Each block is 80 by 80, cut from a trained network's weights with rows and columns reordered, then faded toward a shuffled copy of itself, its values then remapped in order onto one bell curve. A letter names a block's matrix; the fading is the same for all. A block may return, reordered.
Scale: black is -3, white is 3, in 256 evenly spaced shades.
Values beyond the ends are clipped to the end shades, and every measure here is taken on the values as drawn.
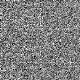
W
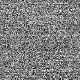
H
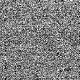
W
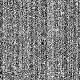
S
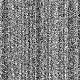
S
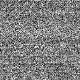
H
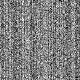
S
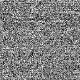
H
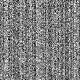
S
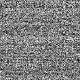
H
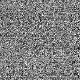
W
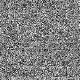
W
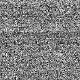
H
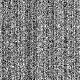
S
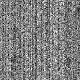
S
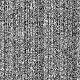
S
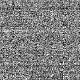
H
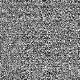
W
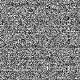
H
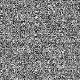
W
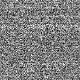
H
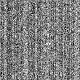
S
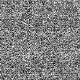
W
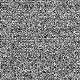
H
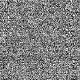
W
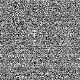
H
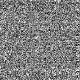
W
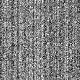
S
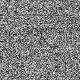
W
